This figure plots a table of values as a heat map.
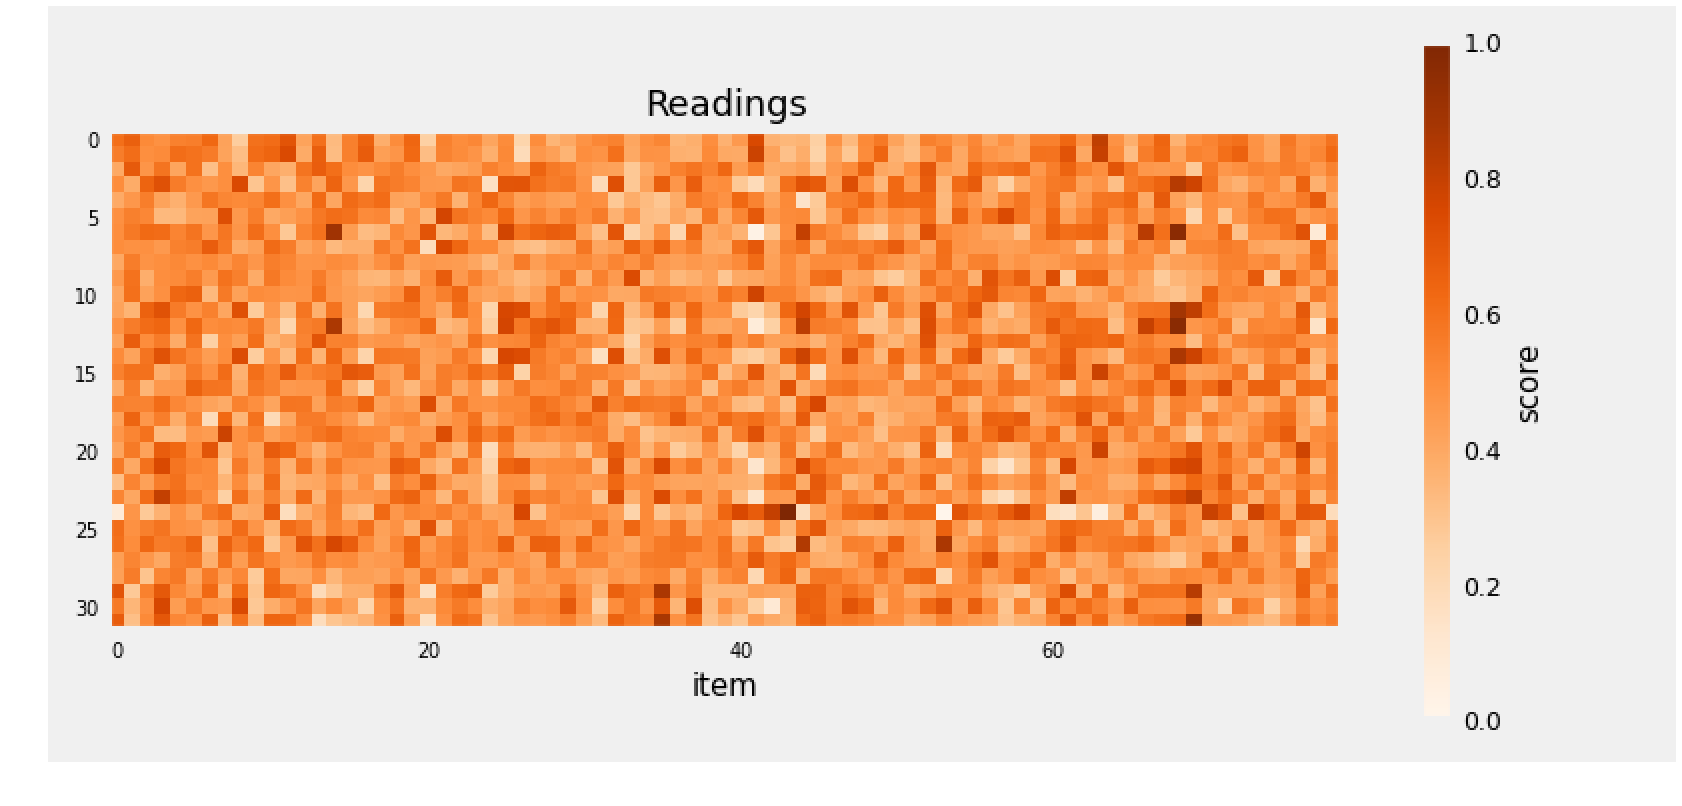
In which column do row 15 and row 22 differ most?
45
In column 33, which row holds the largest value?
9
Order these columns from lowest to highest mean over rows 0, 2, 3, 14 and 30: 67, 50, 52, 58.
58, 50, 67, 52
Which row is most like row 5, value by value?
19
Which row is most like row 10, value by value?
27
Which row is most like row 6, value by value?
12
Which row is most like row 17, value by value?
25
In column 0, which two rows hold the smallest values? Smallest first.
24, 22
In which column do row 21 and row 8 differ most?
41
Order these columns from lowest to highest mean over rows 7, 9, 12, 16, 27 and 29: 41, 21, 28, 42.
42, 41, 28, 21
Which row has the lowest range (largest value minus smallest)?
8
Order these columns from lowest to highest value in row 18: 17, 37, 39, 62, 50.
50, 17, 37, 39, 62
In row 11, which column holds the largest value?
68
